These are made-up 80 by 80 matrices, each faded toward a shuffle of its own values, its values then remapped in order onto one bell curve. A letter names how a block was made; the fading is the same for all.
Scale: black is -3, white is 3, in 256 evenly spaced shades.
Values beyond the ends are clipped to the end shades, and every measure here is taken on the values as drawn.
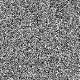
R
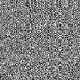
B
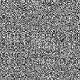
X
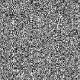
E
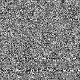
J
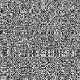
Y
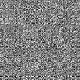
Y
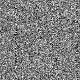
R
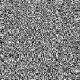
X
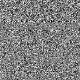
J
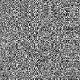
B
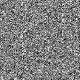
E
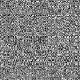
Y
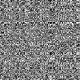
Y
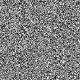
E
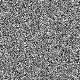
R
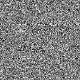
J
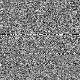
J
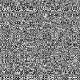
Y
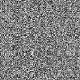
X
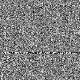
J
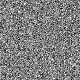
R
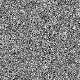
E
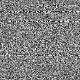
J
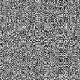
X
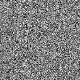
R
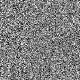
E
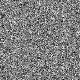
R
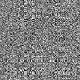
X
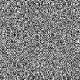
X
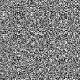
X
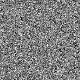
R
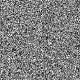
R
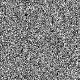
R
